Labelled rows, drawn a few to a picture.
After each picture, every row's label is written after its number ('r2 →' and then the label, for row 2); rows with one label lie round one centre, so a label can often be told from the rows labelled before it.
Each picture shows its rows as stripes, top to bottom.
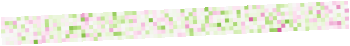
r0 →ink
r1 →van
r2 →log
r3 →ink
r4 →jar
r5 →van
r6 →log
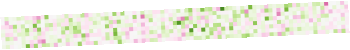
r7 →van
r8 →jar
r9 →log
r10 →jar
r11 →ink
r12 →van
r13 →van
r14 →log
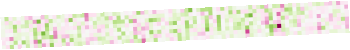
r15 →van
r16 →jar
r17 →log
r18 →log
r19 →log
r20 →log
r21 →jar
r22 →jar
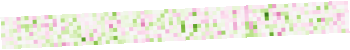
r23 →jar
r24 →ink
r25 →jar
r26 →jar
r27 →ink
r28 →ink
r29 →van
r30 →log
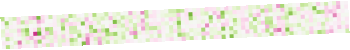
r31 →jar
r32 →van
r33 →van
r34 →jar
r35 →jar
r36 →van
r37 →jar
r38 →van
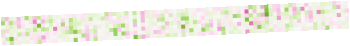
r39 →jar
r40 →jar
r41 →jar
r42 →log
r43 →ink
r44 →van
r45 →jar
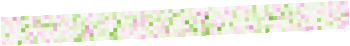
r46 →jar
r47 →jar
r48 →log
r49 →log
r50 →van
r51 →ink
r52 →ink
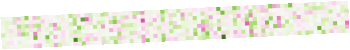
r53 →jar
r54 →van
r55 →ink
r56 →log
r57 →jar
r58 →log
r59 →ink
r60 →van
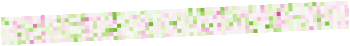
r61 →van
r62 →van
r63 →jar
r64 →log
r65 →van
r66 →jar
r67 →ink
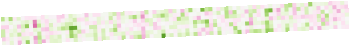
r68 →van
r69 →jar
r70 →jar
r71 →ink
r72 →ink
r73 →jar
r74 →jar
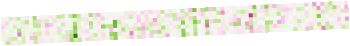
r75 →ink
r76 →log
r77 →ink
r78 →ink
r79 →jar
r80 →ink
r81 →ink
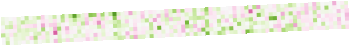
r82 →ink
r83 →ink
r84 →van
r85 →log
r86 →log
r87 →van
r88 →log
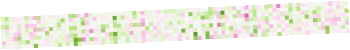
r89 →jar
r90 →van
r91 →van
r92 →jar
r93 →van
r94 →ink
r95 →ink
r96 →ink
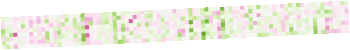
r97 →van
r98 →van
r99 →ink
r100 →van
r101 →van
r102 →van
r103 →van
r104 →van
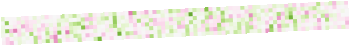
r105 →ink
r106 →van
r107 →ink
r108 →van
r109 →log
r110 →log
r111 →log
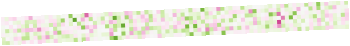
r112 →van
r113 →ink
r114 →log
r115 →van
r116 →log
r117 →jar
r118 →van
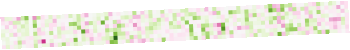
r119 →jar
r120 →log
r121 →ink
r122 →log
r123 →van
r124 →van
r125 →van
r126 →ink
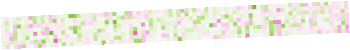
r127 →ink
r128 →log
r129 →van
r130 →ink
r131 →jar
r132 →log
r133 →log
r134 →jar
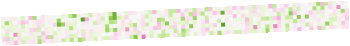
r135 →ink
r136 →van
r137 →ink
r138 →jar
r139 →van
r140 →jar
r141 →jar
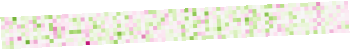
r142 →log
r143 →ink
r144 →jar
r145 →log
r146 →ink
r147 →log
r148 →jar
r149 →van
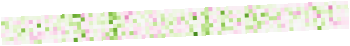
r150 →ink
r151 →van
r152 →ink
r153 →log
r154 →van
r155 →van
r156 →ink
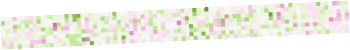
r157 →ink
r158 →ink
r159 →log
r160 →log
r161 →van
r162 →ink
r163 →van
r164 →ink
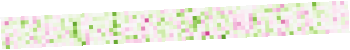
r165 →van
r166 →jar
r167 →ink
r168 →ink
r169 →ink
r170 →ink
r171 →jar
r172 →van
